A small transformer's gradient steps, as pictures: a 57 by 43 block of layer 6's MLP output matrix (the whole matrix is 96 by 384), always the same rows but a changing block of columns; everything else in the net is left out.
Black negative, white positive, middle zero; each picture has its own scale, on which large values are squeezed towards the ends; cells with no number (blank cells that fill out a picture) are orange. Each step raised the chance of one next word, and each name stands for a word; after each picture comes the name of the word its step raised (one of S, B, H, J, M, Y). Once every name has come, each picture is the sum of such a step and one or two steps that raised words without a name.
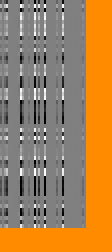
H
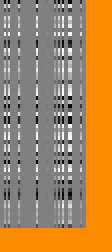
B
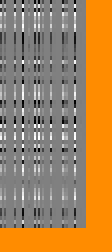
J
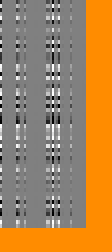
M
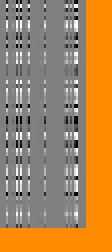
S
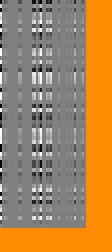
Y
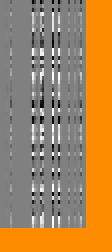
Y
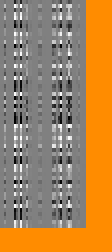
M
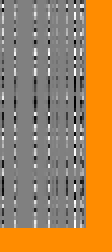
H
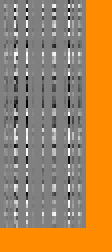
S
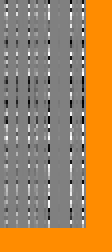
J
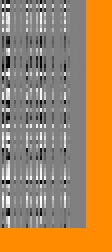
J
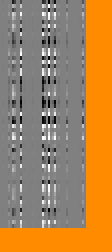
J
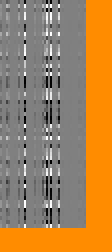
H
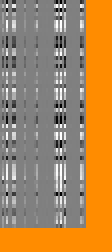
S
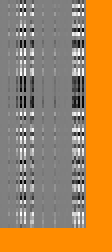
B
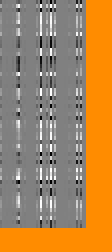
B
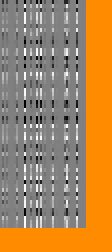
Y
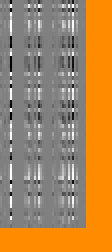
S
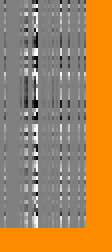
Y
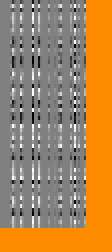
M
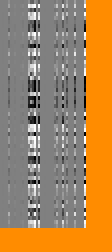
M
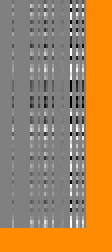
M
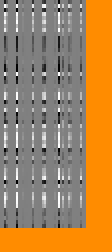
J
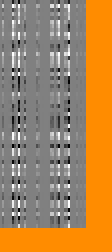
S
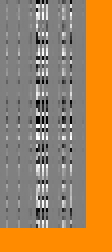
J
